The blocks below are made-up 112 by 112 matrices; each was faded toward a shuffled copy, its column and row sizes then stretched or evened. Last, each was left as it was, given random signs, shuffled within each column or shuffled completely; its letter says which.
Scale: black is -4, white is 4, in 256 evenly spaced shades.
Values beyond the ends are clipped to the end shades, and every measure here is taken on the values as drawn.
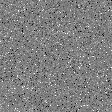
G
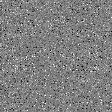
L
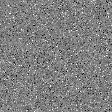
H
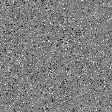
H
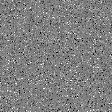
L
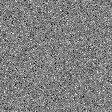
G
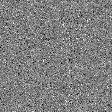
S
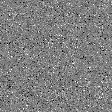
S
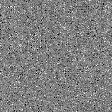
L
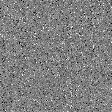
H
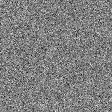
G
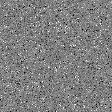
S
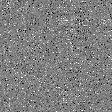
L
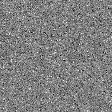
H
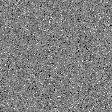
H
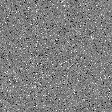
H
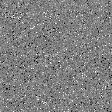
S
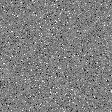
G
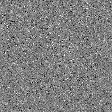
S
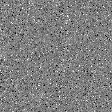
S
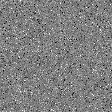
H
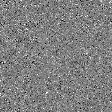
L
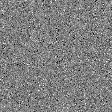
H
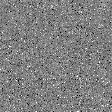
S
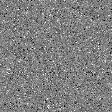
S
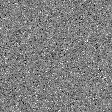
G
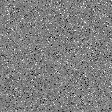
H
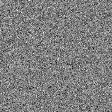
S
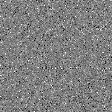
L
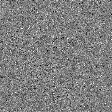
S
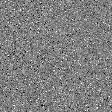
H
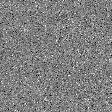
H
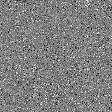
S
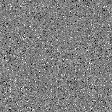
L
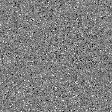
S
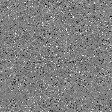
S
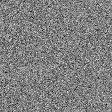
G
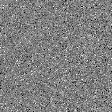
L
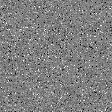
L
